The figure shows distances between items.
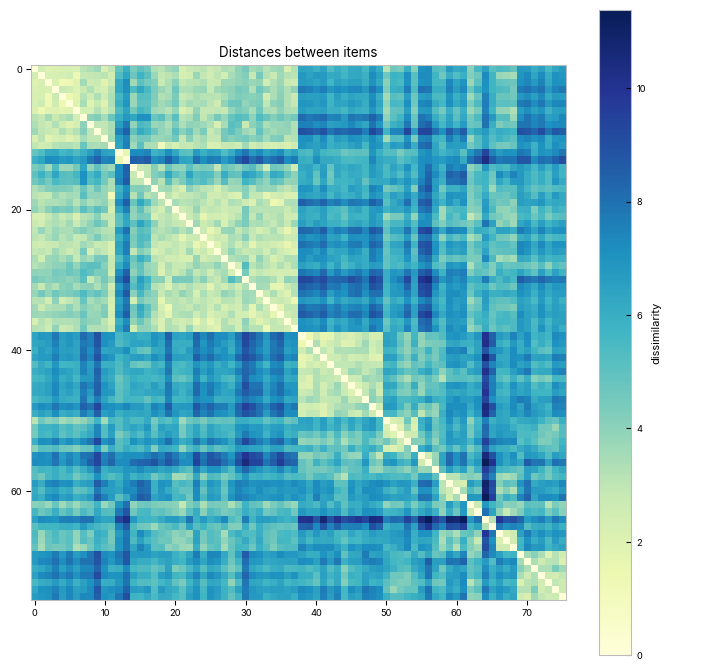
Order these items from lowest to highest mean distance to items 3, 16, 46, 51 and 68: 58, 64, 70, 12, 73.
58, 73, 12, 70, 64
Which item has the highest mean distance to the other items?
64
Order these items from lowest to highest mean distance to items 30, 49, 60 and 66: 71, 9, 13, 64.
9, 71, 13, 64
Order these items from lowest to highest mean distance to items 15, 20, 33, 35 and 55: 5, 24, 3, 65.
24, 5, 3, 65
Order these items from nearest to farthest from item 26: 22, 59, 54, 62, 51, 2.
2, 22, 62, 54, 51, 59
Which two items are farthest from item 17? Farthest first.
56, 55
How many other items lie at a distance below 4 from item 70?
6
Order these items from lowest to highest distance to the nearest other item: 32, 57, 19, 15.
19, 32, 15, 57
